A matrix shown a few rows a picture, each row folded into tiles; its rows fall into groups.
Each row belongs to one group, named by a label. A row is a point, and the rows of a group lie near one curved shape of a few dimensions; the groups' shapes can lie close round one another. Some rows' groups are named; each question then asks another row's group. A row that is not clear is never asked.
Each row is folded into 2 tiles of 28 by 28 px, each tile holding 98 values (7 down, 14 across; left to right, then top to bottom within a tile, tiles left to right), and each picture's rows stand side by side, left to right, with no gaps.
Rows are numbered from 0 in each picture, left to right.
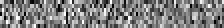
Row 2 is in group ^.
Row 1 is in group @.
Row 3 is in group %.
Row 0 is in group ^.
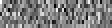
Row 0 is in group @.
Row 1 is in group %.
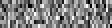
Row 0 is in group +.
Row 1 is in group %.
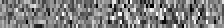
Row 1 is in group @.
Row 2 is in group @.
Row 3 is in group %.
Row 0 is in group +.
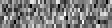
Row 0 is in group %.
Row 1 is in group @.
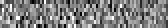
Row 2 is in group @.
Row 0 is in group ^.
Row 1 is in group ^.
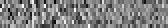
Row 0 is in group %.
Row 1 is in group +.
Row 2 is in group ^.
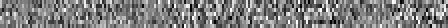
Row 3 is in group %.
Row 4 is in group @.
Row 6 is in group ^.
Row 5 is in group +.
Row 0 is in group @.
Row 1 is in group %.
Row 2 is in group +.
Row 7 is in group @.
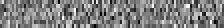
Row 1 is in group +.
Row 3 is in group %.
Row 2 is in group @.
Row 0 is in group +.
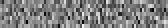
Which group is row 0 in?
@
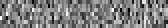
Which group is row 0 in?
@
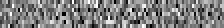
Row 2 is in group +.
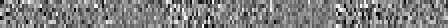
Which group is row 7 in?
^
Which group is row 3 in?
^
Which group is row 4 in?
+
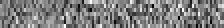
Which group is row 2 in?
^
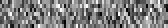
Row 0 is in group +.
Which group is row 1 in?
+
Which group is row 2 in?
^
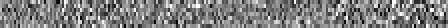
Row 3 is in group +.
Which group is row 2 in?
@
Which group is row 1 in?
@
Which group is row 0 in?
%
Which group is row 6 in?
@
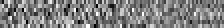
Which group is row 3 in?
+
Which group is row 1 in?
+
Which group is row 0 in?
@
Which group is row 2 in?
+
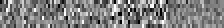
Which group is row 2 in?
@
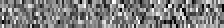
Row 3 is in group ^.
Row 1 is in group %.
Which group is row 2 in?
@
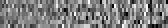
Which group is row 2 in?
%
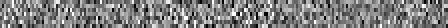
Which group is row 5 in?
%
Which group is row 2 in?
%
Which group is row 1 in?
^
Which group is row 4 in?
+
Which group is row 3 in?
^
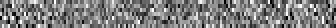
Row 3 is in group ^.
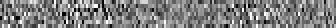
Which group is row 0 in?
^
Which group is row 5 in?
@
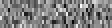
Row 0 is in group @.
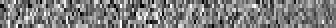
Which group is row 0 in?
+
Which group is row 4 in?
%
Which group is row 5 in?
+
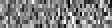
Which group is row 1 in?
^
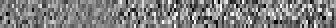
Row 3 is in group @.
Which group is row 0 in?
@
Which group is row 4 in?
@
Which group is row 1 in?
@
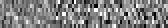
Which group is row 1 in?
@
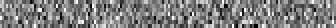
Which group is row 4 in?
+
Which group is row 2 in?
@
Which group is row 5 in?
%
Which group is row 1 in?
%
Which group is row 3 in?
^
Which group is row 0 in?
^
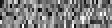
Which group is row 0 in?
^
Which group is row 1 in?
+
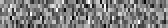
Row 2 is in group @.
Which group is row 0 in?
^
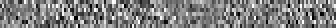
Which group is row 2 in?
@
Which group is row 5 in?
+
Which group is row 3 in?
@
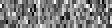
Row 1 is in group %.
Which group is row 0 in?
%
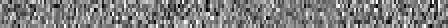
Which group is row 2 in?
^
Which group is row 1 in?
+
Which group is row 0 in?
%
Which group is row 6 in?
+
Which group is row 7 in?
+
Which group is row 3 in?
^
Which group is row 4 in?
@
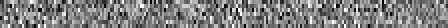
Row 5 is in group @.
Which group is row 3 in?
%
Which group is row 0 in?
^
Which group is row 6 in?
+
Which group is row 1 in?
@
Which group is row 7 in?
^
